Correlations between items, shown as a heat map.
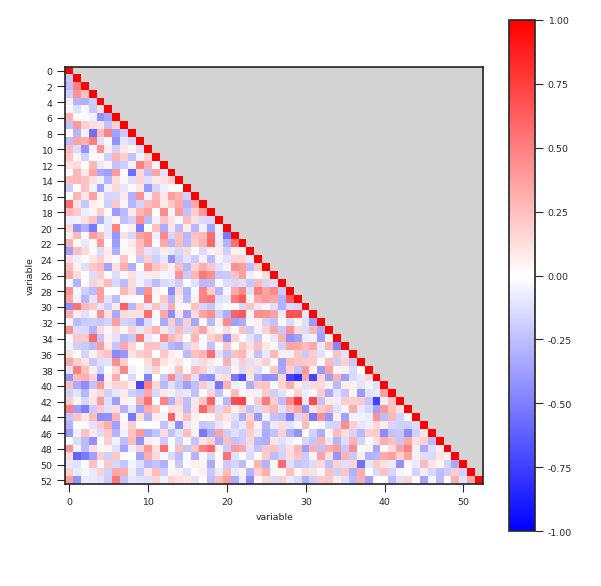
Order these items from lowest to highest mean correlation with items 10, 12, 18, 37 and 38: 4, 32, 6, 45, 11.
32, 45, 6, 4, 11
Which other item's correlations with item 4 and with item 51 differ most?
6
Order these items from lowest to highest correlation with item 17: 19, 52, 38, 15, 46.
46, 15, 19, 52, 38
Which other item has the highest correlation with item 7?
30
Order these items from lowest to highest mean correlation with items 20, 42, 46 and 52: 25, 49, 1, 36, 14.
1, 36, 14, 25, 49
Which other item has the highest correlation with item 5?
8
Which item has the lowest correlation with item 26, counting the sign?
39
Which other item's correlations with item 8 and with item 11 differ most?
13
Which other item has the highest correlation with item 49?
20
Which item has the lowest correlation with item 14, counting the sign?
45
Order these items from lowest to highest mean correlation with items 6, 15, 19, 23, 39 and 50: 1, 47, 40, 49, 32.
40, 49, 47, 1, 32
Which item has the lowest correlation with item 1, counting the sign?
49
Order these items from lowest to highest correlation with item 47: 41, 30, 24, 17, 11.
24, 30, 11, 17, 41
